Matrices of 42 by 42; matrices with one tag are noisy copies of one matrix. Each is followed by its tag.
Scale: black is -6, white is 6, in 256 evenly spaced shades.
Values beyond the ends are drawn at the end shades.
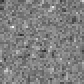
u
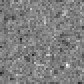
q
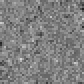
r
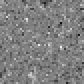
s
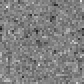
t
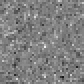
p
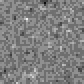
s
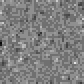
r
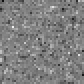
u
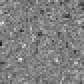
r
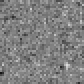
q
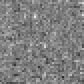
p
